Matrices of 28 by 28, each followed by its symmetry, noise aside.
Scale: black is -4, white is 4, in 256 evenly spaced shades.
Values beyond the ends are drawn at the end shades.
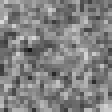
no symmetry.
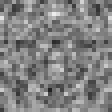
mirrored left to right.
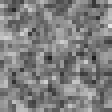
no symmetry.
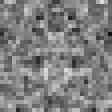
mirrored left to right.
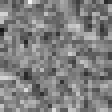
antisymmetric.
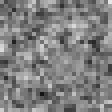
symmetric.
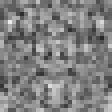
mirrored left to right.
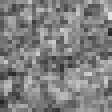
no symmetry.
